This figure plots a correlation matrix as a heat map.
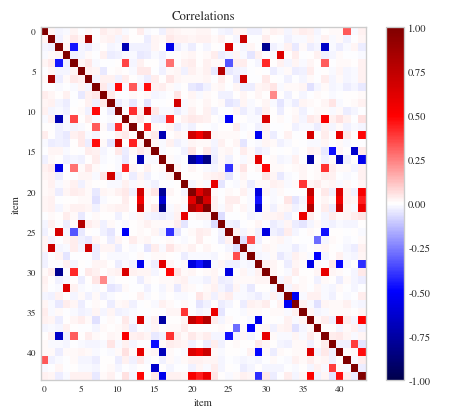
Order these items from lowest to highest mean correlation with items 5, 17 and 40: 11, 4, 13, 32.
32, 4, 11, 13
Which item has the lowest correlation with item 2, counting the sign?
30
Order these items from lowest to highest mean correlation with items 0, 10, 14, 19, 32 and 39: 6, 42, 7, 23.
6, 42, 23, 7
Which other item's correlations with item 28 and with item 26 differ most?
37
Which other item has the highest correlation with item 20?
22
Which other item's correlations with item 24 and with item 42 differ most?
5
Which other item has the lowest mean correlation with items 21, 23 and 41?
16
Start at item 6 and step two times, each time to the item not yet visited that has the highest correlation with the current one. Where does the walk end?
27
